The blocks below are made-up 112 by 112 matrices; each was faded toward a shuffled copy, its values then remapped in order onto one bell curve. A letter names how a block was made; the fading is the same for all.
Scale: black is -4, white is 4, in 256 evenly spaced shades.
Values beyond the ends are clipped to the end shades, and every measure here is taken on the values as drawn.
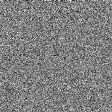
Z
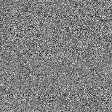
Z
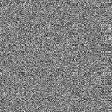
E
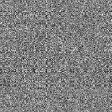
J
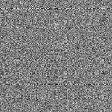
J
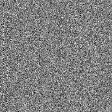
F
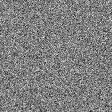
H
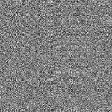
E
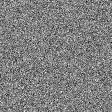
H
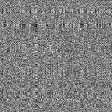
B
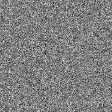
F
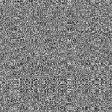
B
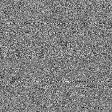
Z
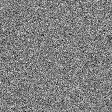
H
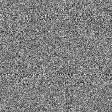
Z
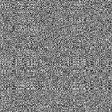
B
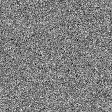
H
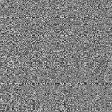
J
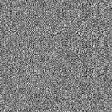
E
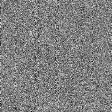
F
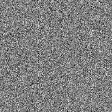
F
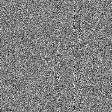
F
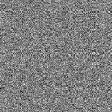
E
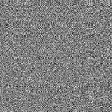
B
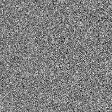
F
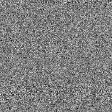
Z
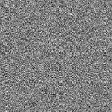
E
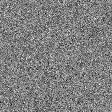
H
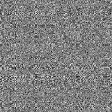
J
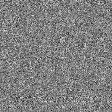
Z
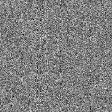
F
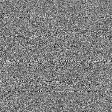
Z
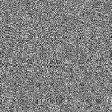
B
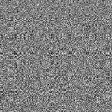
B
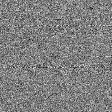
Z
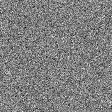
H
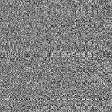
B
